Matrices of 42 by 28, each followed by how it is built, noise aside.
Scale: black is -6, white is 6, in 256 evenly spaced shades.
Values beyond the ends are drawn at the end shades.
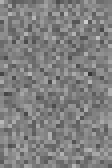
repeating columns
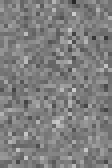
uneven columns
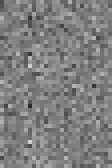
uneven columns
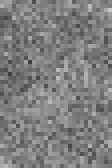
smooth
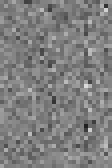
uneven columns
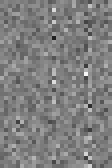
uneven columns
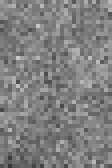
smooth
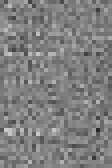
low rank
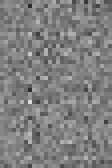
low rank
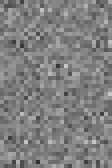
low rank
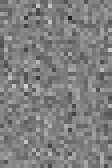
uneven columns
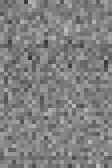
repeating columns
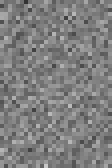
Hankel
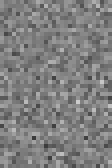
repeating columns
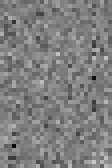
uneven columns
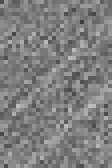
Hankel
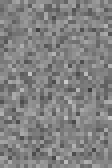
repeating columns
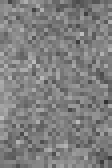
smooth
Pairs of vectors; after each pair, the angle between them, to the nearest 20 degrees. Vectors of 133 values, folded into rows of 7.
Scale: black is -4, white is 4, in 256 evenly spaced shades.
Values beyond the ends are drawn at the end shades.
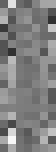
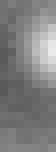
80 degrees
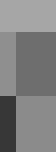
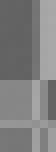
100 degrees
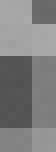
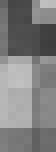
160 degrees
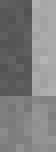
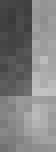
20 degrees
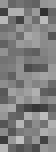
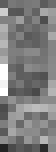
120 degrees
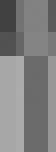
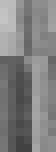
140 degrees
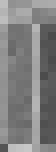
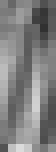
60 degrees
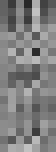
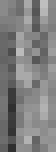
120 degrees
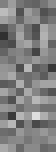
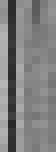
100 degrees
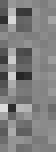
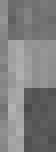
100 degrees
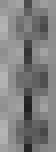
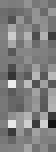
100 degrees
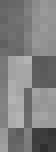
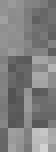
160 degrees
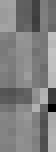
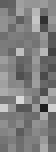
120 degrees
